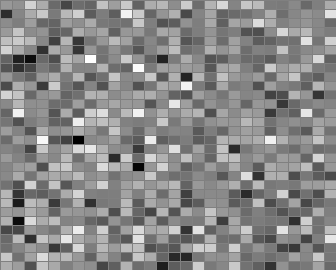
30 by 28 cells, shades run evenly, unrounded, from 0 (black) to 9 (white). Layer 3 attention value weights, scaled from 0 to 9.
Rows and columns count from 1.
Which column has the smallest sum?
16
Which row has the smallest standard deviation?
15
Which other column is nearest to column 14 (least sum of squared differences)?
9
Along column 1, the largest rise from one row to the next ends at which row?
11
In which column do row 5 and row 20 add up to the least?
22
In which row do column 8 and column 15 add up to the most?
17
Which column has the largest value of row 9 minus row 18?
10
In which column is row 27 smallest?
3
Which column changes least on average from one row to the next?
18
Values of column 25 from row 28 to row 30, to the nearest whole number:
2 6 4
